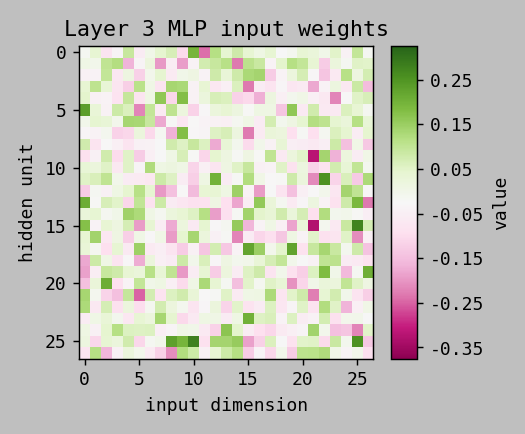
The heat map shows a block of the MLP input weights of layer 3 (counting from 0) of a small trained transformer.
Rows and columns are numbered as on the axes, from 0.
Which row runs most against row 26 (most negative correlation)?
23
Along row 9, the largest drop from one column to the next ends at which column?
21
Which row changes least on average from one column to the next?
6
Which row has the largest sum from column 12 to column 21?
17
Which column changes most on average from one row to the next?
25
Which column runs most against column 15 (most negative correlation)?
9
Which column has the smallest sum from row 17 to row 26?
24
